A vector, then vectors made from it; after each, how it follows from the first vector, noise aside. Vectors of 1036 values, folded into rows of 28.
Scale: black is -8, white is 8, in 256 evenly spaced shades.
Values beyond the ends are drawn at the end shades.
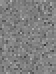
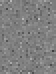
partly zeroed.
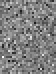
wrapped around, scaled up.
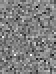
wrapped around, scaled up.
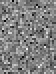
wrapped around, scaled up.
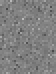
partly zeroed.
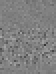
partly zeroed.
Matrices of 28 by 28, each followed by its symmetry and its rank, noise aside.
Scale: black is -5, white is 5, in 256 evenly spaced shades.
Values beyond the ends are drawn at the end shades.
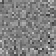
symmetric, rank six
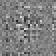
antisymmetric, rank four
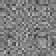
no symmetry, rank six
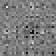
symmetric, rank three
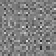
no symmetry, rank three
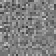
no symmetry, rank six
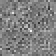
symmetric, rank six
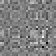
symmetric, rank three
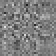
antisymmetric, rank four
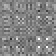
symmetric, rank three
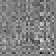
no symmetry, rank three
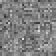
no symmetry, rank six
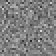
antisymmetric, rank six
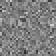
antisymmetric, rank six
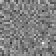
symmetric, rank six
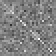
symmetric, rank six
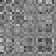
symmetric, rank three
